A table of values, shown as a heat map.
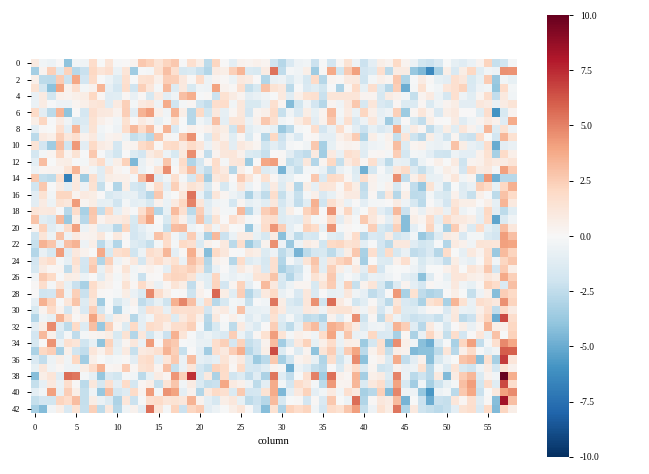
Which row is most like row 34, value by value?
40
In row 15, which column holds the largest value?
58
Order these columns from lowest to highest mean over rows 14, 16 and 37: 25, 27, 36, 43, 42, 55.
42, 27, 43, 36, 25, 55
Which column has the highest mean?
57
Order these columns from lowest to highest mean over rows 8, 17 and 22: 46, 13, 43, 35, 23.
35, 43, 46, 13, 23
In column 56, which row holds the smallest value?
6
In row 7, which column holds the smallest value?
43
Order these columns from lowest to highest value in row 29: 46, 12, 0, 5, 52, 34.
46, 0, 12, 52, 5, 34
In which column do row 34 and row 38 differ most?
19
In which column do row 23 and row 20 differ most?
36
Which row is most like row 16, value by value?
9
